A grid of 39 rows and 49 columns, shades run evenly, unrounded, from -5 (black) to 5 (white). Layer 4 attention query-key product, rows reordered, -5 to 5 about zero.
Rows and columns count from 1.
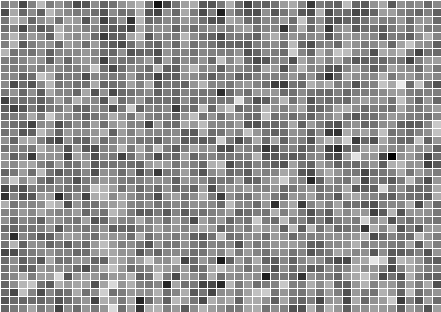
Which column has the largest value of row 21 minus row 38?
45
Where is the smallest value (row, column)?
20, 44
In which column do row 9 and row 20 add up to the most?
40
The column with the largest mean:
43
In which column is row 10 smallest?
37
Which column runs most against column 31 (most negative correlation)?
6
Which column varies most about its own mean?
25
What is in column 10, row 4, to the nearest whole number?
0
